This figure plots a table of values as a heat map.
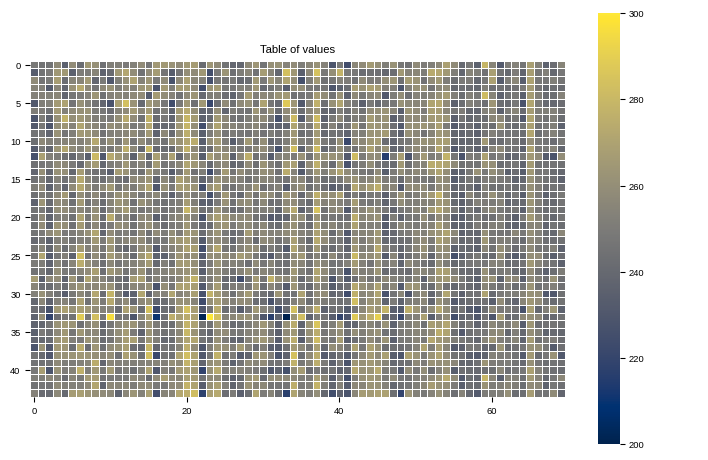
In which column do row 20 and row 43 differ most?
46
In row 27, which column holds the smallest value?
41
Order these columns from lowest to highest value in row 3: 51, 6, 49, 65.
49, 51, 65, 6
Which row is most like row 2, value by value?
6
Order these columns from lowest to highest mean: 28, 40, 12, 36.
36, 40, 28, 12
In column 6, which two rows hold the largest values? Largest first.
33, 25
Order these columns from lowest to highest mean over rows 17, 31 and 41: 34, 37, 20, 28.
34, 28, 20, 37
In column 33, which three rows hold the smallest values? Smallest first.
33, 43, 40
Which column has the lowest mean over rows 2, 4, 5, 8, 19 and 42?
64
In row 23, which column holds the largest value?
37
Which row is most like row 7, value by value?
11
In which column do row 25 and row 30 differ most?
15
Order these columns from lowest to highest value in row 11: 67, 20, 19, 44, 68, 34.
67, 68, 19, 44, 20, 34
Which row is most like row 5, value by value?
1
